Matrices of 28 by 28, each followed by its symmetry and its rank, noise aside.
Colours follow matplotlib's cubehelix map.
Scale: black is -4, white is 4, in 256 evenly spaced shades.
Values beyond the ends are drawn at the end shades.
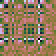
symmetric, rank one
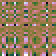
no symmetry, rank one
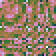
symmetric, rank three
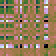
symmetric, rank one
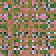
no symmetry, rank three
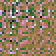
no symmetry, rank three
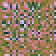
no symmetry, rank three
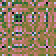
symmetric, rank two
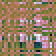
no symmetry, rank two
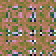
antisymmetric, rank two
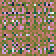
no symmetry, rank three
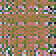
no symmetry, rank three
